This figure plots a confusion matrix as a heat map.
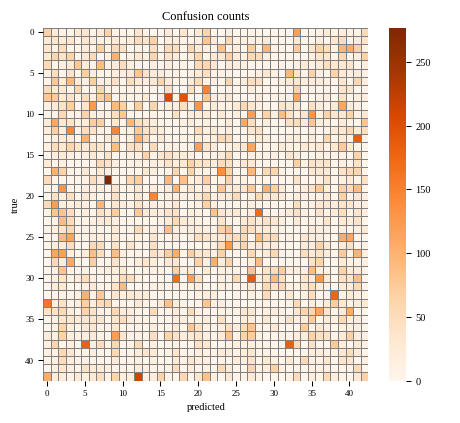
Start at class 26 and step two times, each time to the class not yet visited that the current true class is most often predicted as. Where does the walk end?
16
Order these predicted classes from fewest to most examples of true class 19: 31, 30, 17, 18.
18, 31, 30, 17
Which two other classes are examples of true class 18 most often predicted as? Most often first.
8, 16
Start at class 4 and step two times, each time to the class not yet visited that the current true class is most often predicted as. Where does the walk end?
21
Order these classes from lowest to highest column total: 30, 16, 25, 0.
25, 30, 0, 16
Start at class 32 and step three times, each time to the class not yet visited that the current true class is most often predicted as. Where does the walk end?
12
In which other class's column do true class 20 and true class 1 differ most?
14
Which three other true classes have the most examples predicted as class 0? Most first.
33, 42, 8
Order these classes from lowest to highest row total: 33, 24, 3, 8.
24, 33, 3, 8
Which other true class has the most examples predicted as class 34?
36
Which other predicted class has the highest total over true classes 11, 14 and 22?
1
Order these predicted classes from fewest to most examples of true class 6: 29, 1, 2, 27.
29, 2, 27, 1
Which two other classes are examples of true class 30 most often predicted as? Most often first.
27, 17
